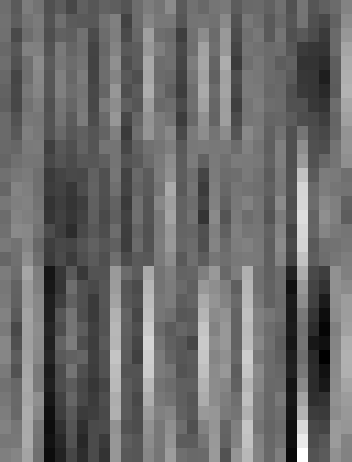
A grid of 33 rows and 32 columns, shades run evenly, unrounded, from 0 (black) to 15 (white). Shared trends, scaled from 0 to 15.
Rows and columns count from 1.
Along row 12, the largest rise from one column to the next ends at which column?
28
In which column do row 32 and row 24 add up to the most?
23
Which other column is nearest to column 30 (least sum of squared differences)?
29
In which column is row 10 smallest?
12
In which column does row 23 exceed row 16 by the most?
19
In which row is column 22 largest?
33
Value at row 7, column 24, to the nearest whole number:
7
